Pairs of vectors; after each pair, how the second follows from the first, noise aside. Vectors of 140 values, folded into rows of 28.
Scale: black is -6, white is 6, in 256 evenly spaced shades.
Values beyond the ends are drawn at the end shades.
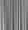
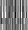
wrapped around, scaled up.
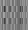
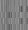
wrapped around, shrunk.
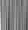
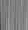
negated, shrunk.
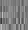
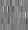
reversed, partly zeroed.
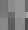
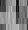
wrapped around, scaled up.
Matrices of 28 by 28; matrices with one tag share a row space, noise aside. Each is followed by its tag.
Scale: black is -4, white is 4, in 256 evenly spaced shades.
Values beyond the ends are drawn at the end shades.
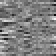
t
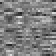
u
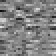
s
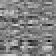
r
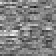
r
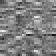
s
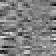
t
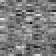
s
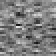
s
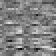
u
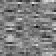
u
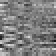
t
